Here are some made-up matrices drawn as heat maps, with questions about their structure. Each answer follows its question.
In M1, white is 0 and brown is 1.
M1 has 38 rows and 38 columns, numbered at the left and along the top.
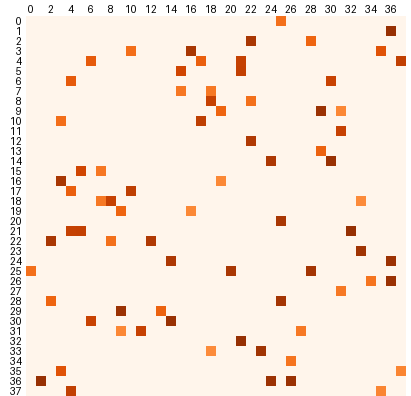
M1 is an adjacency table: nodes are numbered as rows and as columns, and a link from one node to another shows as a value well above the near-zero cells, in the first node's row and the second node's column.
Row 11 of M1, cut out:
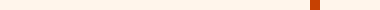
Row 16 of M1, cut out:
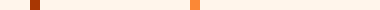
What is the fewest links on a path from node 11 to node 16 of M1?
4
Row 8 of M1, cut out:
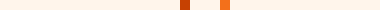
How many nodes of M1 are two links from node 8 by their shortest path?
4
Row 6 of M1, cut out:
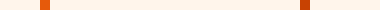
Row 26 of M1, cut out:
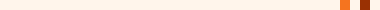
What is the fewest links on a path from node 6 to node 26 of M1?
5
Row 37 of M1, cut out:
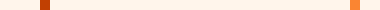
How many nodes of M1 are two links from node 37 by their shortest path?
4
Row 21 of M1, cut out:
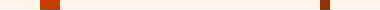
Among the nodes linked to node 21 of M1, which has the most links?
node 4
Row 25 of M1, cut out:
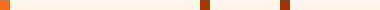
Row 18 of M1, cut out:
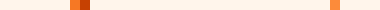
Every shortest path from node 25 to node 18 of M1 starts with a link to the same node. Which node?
node 28
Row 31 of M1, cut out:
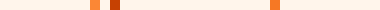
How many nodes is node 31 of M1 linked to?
3
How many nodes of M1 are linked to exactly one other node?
10
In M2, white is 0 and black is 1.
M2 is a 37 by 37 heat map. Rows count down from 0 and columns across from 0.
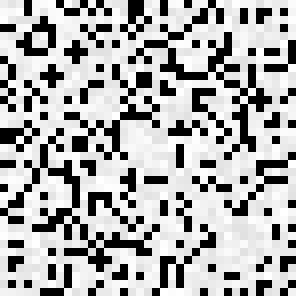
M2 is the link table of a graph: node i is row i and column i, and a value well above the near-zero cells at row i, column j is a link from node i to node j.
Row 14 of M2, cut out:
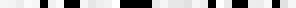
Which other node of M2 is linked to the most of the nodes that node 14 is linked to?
node 22
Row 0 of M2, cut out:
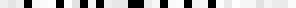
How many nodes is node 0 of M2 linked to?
9
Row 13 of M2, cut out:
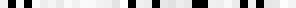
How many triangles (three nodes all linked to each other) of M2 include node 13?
8
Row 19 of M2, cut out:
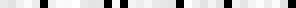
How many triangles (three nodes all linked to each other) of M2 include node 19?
5
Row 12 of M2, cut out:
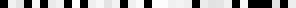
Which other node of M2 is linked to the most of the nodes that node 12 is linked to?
node 20
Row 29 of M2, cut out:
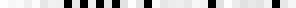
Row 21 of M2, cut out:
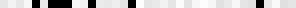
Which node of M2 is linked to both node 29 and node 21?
node 8
